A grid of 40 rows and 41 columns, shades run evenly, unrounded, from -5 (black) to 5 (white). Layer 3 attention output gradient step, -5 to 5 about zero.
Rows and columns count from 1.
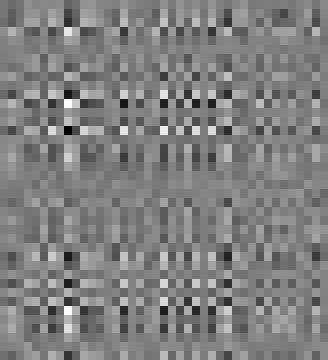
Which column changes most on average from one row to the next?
9
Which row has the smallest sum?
12
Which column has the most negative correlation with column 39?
36
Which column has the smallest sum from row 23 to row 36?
24
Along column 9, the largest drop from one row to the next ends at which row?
15
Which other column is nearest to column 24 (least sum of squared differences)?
33
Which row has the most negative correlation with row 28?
26
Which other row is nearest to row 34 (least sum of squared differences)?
11
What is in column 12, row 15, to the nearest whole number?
2
